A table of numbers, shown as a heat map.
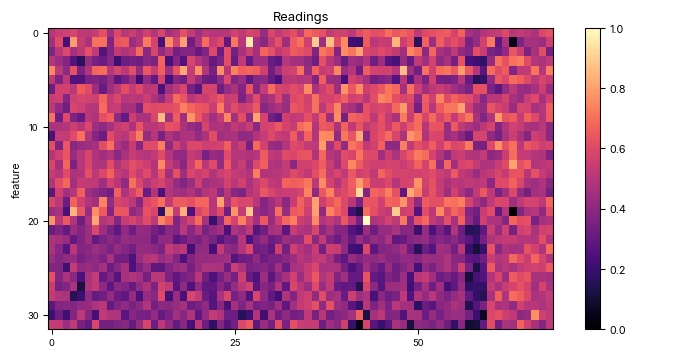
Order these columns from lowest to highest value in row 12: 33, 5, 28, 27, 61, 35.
27, 5, 35, 33, 28, 61
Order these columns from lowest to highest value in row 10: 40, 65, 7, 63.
7, 65, 63, 40
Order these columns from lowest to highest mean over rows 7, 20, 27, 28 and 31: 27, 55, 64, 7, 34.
55, 7, 27, 34, 64
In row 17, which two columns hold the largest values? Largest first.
42, 49
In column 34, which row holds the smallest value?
30
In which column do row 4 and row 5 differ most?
18
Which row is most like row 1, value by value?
19
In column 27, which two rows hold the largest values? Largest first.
1, 19
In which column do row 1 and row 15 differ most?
63
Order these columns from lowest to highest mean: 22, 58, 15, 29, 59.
58, 59, 22, 29, 15
